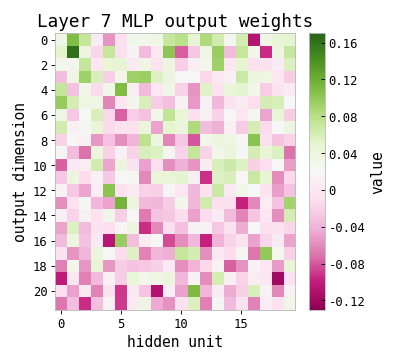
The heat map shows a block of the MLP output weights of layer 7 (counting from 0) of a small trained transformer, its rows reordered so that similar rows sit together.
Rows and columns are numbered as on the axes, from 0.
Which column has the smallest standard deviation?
6
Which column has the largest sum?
13
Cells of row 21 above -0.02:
10
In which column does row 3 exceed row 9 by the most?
2
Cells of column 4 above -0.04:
16
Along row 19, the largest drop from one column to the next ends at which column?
18
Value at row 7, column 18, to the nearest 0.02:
0.02
